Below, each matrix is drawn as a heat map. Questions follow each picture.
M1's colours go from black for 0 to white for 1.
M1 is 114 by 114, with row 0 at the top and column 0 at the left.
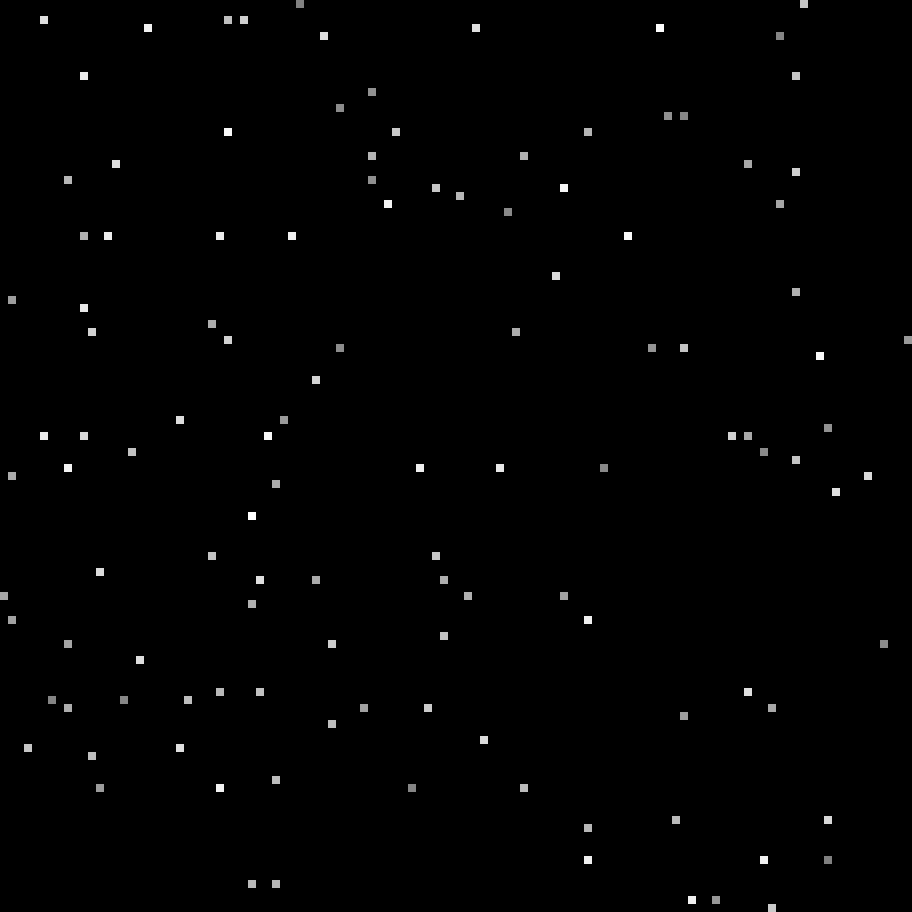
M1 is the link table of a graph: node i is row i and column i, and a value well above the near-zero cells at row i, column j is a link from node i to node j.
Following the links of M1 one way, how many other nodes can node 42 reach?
3
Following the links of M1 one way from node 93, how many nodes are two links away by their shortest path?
5
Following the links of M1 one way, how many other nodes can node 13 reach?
4
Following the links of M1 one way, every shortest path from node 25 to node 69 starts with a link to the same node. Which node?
node 97
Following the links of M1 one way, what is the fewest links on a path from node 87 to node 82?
5
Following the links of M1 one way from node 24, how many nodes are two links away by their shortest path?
1
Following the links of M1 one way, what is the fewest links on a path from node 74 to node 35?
3
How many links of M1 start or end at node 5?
2
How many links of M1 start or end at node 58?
5
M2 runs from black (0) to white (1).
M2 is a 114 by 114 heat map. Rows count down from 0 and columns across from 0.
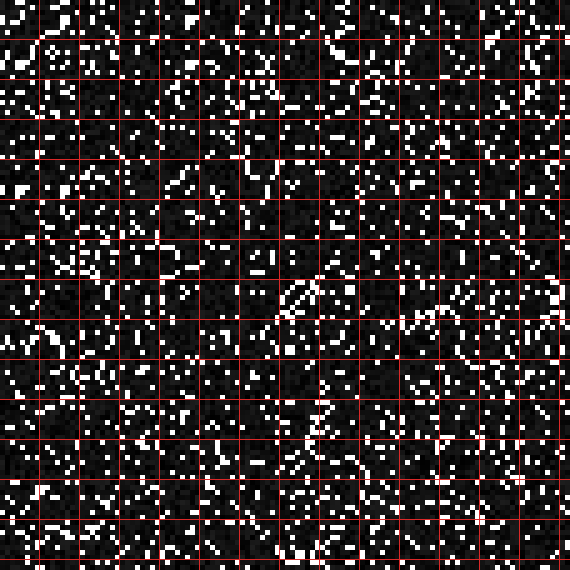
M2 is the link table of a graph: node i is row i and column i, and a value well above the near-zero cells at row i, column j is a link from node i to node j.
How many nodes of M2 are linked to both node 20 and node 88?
5
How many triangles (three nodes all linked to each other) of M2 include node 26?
5
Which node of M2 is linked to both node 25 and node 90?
node 32
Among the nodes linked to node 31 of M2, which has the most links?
node 89
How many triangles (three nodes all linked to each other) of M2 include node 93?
8
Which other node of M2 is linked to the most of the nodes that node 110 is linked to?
node 98
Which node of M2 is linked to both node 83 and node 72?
node 62
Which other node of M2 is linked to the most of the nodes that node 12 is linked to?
node 37
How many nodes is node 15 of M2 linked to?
9
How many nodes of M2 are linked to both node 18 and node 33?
5
